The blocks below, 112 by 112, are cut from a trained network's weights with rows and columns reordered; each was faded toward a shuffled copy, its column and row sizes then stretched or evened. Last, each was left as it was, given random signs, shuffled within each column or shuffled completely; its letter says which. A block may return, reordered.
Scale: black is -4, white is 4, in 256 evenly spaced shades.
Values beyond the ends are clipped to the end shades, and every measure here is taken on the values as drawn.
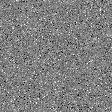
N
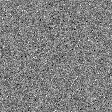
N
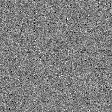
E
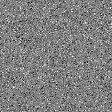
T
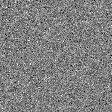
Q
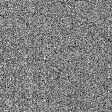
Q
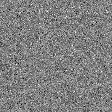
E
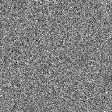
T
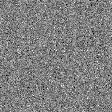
T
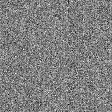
Q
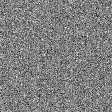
Q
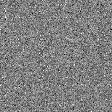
T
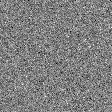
N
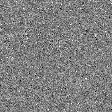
E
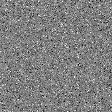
Q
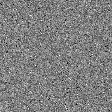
Q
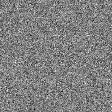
E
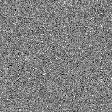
T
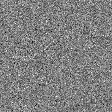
Q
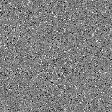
T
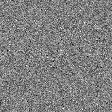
T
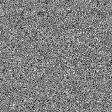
T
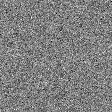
N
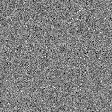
T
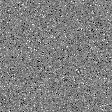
N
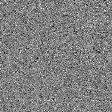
E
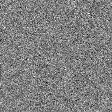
E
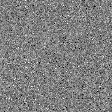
E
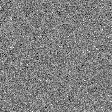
E
